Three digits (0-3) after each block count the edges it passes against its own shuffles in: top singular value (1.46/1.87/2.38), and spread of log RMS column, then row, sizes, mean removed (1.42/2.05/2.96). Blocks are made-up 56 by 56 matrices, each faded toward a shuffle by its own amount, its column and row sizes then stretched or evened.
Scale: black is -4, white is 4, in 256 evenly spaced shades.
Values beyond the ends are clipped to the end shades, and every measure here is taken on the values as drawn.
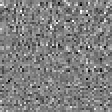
2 1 1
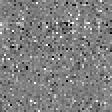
0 0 1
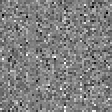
0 2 0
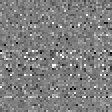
1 0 2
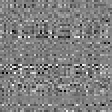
3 0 3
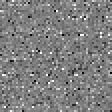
0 0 1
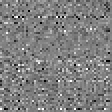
2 1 2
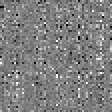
2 2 1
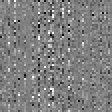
1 3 0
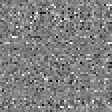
1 0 2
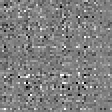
1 2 2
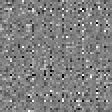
2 2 2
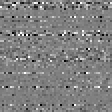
1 0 3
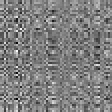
3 3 2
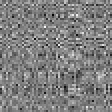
3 1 2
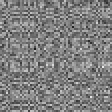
3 0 1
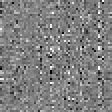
2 2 1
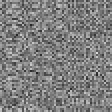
3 1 0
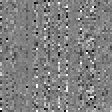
0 3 0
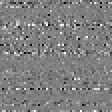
0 0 3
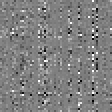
2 3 1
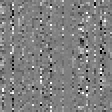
1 3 0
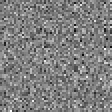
2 1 0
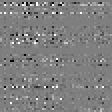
1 2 3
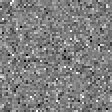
0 0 0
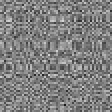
3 1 2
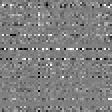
1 1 3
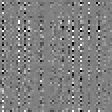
3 3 2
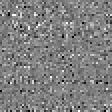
0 1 2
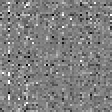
0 2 2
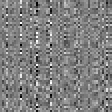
3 3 0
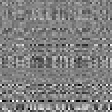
3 0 3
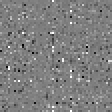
0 1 1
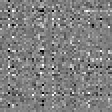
2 2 2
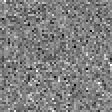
0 1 0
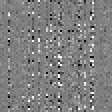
0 3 1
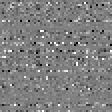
1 0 3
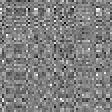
3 2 1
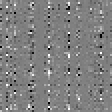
1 3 1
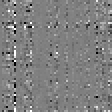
2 3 1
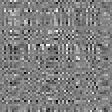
3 2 3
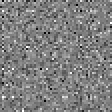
2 1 1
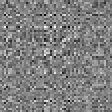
3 2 2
